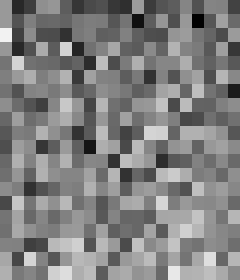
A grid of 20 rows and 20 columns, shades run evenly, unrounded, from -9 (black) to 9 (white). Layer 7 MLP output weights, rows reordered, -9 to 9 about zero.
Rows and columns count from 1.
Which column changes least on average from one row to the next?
18
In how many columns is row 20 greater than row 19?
11
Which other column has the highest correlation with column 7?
20
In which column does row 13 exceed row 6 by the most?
15
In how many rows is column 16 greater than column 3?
15
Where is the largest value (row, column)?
3, 1
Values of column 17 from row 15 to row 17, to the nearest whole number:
1 5 4
